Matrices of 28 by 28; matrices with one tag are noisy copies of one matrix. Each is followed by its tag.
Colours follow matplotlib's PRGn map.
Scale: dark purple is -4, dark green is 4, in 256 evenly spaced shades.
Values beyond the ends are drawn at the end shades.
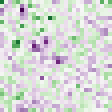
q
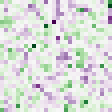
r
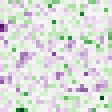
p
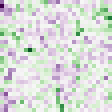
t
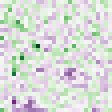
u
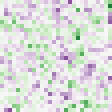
r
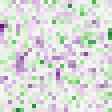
p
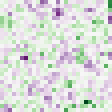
r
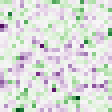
p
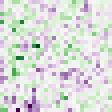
u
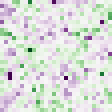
t
